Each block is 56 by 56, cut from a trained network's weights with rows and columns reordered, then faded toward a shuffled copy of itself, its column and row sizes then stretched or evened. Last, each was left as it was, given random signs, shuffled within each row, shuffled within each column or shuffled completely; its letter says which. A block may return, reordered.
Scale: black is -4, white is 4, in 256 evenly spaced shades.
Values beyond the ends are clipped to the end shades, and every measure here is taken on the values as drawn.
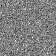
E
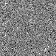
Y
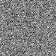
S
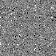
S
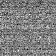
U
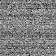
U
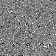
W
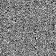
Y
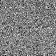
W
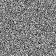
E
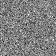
E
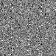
Y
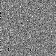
Y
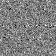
W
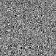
U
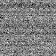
U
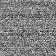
U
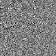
U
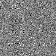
S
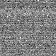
W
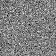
E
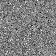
E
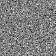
Y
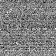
W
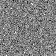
E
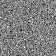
E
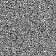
U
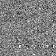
U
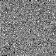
S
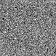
E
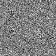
Y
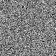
E
